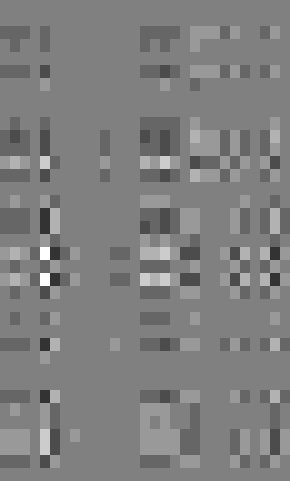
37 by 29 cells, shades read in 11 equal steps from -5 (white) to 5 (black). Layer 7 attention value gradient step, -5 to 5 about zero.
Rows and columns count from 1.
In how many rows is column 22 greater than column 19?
7
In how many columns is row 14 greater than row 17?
5
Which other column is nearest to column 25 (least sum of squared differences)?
27
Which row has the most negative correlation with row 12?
13
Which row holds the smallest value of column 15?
22
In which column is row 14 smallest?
20
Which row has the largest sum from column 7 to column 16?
11
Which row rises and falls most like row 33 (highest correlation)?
19
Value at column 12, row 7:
0
